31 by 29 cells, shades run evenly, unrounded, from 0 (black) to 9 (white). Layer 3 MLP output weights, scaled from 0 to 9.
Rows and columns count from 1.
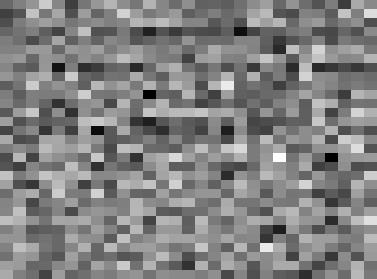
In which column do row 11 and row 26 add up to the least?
12
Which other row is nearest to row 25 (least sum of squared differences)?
20
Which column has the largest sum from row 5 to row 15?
25
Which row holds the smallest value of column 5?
8
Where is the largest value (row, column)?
18, 22
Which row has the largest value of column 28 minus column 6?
13
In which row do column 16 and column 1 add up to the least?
15
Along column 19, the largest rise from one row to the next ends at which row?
5
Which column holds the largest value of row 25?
29
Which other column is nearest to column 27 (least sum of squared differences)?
17
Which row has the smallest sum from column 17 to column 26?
4
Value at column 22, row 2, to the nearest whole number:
3
